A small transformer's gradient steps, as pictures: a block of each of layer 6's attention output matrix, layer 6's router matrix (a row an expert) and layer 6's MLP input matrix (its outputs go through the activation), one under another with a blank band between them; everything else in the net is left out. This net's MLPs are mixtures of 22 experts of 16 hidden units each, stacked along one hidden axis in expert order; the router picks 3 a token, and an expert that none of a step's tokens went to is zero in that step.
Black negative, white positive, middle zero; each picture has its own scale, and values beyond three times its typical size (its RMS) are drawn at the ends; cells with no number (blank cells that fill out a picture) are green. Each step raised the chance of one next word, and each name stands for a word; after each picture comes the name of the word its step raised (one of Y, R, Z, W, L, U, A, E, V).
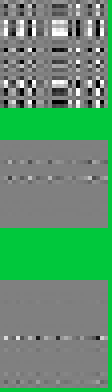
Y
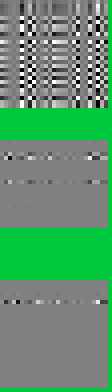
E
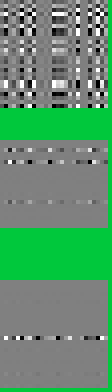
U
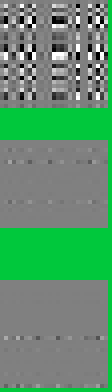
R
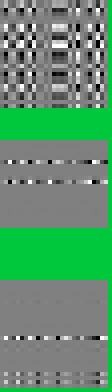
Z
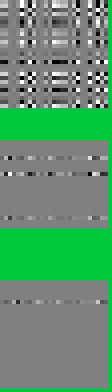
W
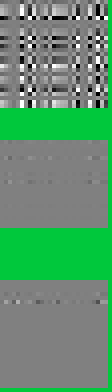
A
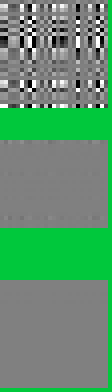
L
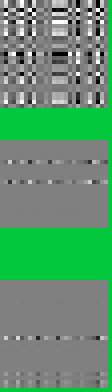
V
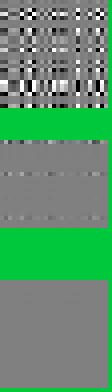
U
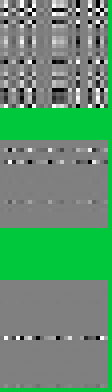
W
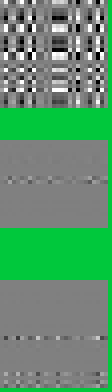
R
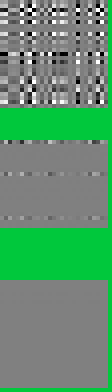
V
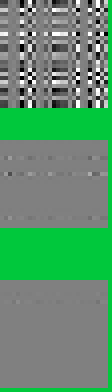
Y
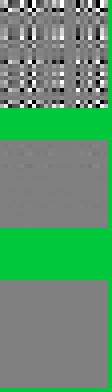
W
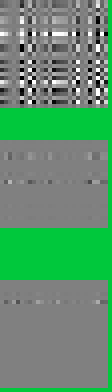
Y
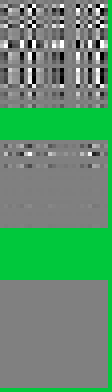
Z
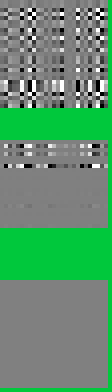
U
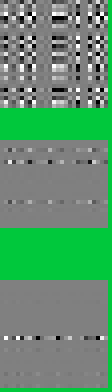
A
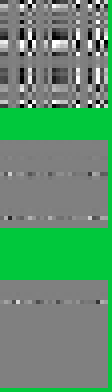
Z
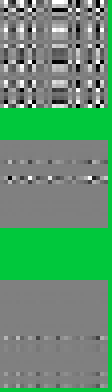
W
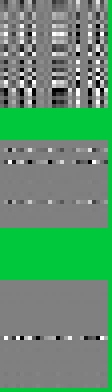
Y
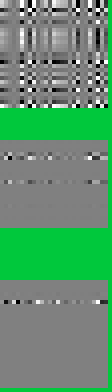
W
